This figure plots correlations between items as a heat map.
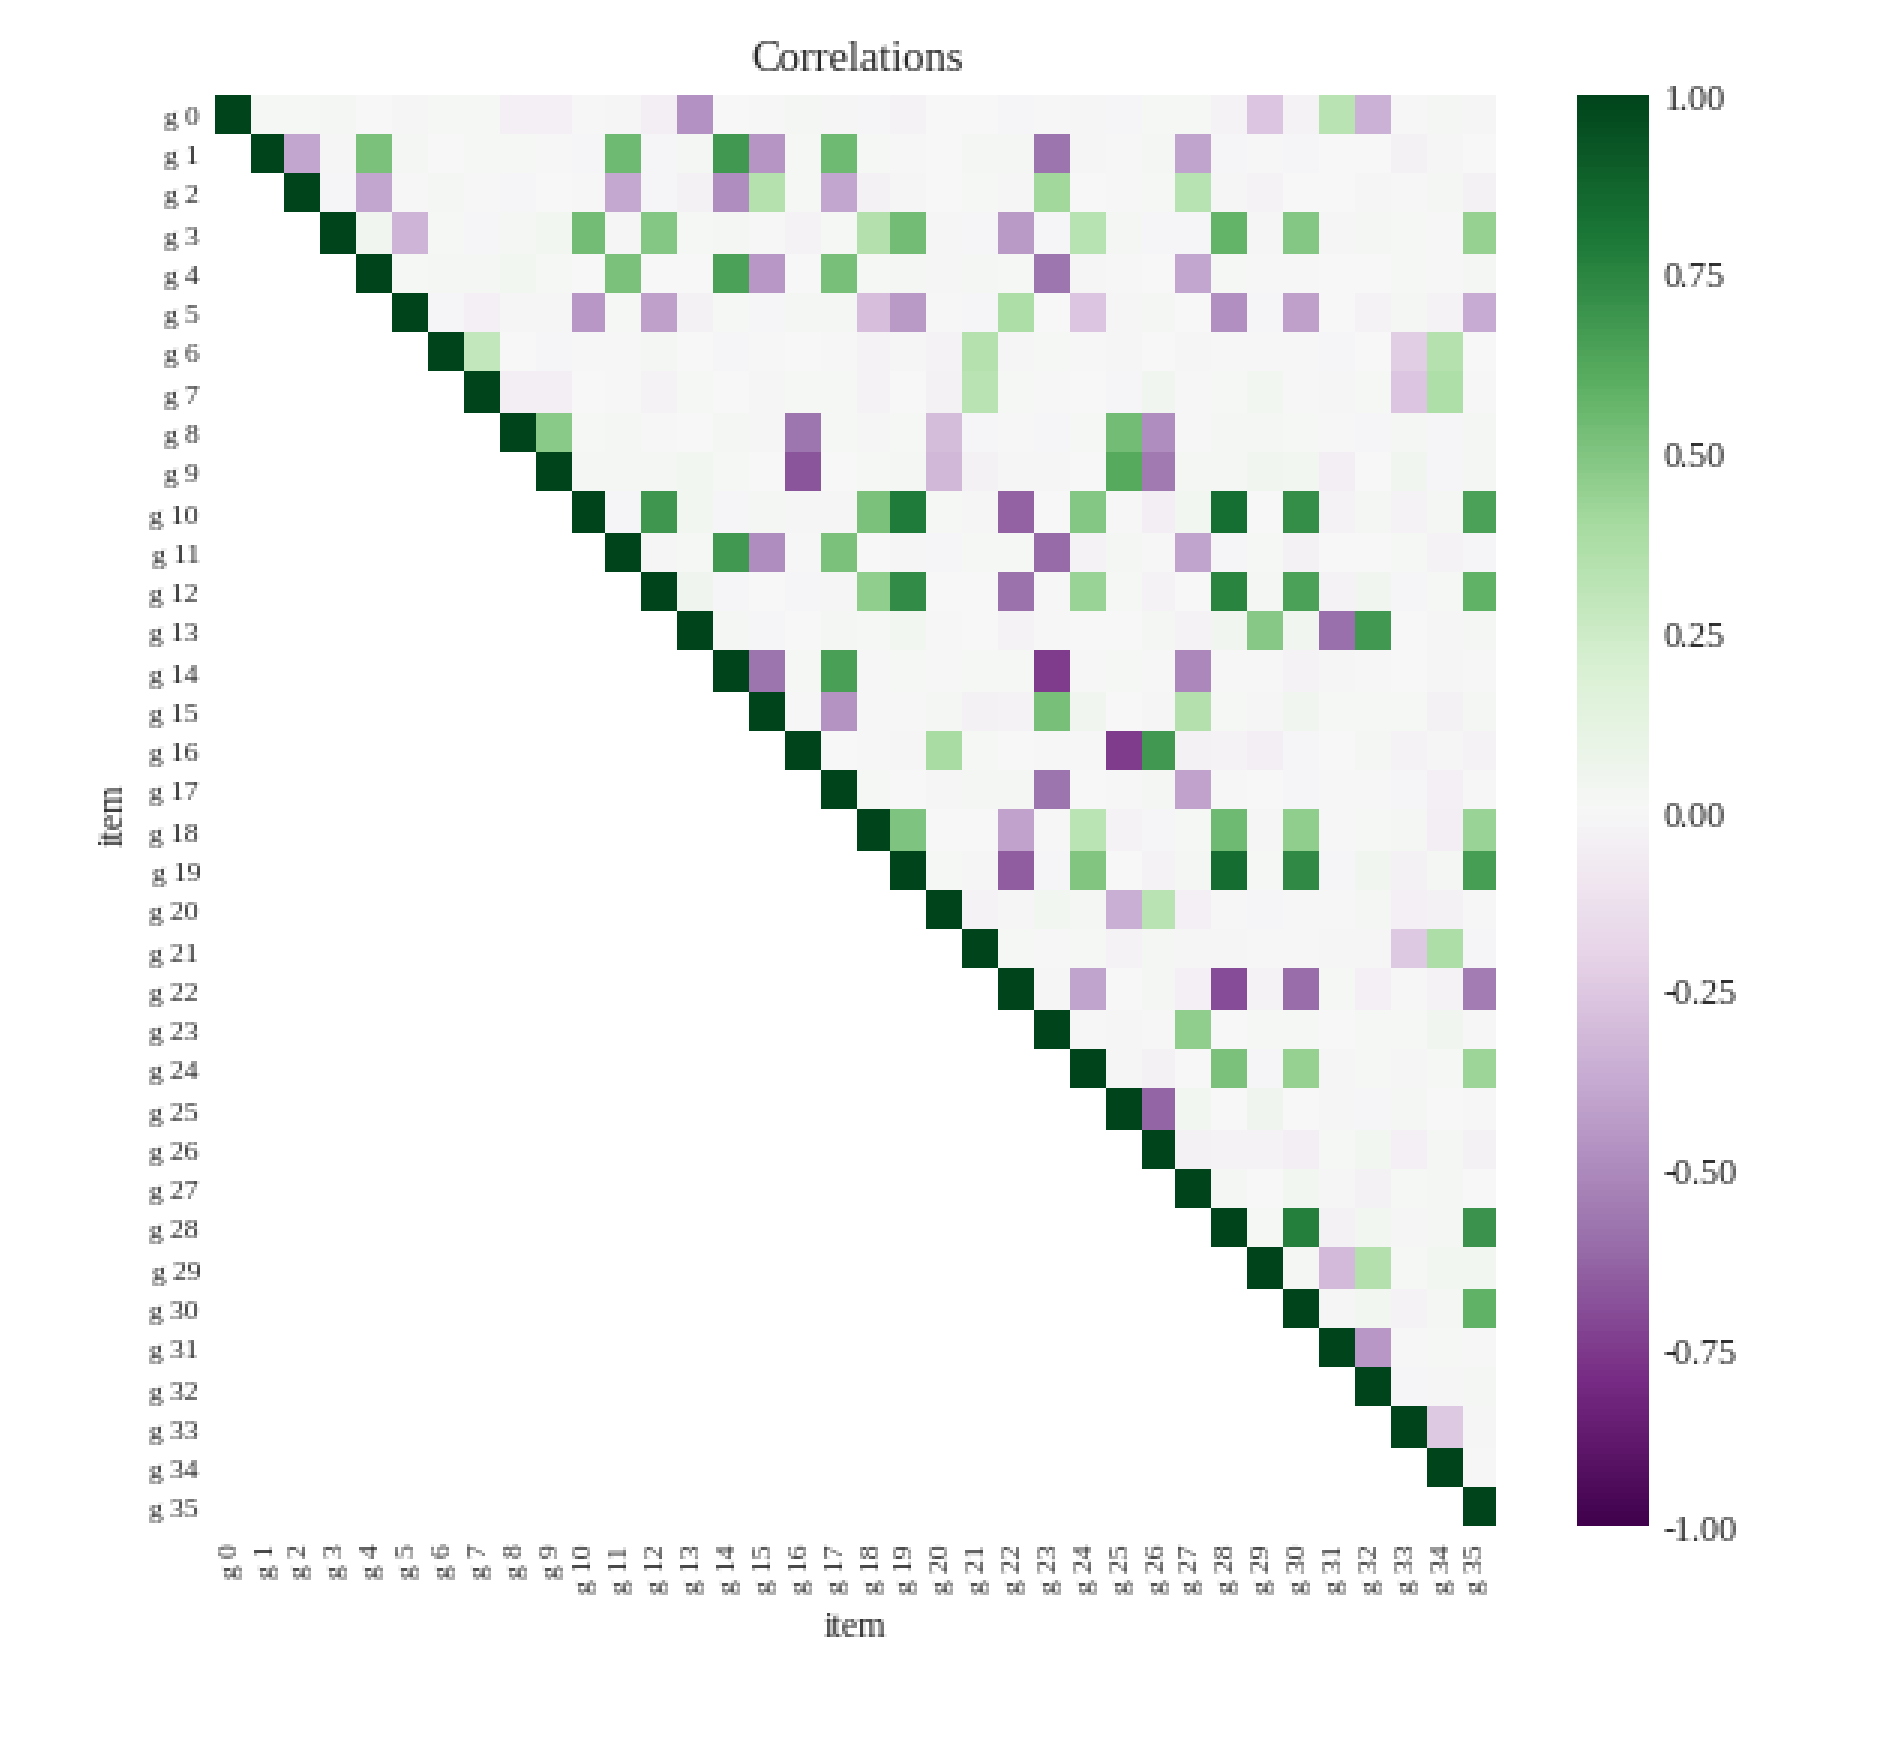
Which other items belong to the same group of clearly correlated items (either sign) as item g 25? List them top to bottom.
g 8, g 9, g 16, g 20, g 26
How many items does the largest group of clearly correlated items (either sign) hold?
11
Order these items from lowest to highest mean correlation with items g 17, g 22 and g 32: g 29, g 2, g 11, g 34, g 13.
g 2, g 34, g 29, g 11, g 13
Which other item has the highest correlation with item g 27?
g 23
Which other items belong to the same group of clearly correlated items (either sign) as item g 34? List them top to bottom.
g 6, g 7, g 21, g 33
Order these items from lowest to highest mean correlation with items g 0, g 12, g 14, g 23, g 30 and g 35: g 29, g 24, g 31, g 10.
g 29, g 31, g 24, g 10
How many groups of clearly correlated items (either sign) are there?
5
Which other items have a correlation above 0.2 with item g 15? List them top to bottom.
g 2, g 23, g 27
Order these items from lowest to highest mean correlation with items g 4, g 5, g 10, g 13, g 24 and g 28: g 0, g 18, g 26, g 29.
g 0, g 26, g 29, g 18
